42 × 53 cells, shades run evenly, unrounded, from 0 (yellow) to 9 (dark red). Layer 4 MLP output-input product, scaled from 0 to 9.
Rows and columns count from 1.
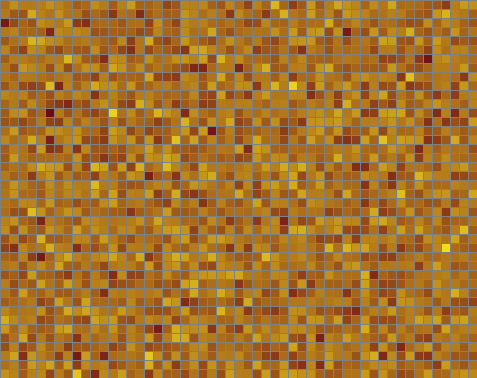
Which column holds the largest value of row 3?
1
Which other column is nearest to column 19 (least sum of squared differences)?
30
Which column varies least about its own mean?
53
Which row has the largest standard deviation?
16
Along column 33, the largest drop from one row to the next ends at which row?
10
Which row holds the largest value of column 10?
3
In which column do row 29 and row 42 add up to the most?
17
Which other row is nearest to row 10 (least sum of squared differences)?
21
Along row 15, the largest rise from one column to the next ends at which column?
24
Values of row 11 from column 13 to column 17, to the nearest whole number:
4 5 6 4 4
